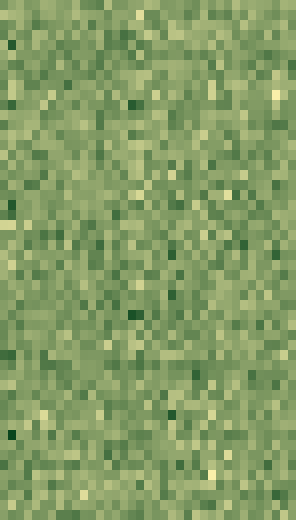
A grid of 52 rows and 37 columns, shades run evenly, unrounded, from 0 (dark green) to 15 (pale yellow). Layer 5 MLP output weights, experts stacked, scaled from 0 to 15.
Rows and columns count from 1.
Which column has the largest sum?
27
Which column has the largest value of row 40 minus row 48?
26
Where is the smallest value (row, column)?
44, 2
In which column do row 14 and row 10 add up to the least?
29
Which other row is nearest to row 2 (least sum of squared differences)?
17
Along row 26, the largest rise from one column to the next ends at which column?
23
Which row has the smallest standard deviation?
1
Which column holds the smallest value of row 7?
37
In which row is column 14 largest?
35
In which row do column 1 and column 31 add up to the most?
12
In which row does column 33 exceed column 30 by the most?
20
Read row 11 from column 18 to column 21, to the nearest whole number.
4 7 8 8
